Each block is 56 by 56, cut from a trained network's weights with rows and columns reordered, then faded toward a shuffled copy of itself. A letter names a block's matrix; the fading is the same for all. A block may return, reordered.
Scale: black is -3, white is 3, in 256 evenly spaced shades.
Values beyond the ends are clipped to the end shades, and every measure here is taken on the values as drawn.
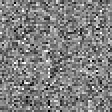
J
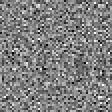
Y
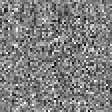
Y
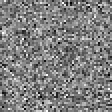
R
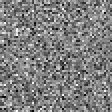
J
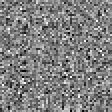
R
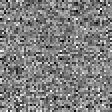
J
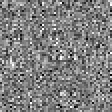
J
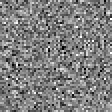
R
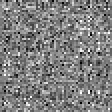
J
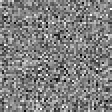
Y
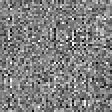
J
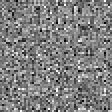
J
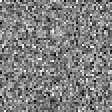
R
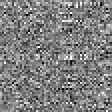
J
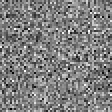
Y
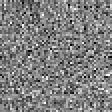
R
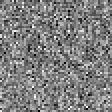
R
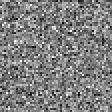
R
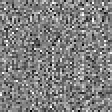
Y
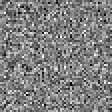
R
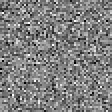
R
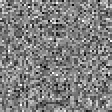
Y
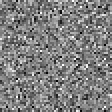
J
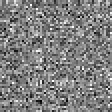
Y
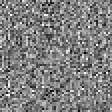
Y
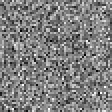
Y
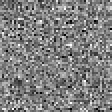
J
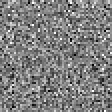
J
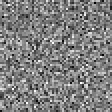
Y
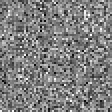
Y
